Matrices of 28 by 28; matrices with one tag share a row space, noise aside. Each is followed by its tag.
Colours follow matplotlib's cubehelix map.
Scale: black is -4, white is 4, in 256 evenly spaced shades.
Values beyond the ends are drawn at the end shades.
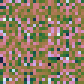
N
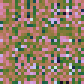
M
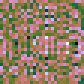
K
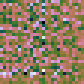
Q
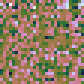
K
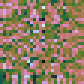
Q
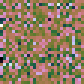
N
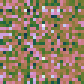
Q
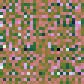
N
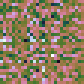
Q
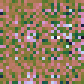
M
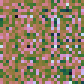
M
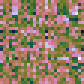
K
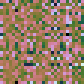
M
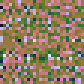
N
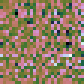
M
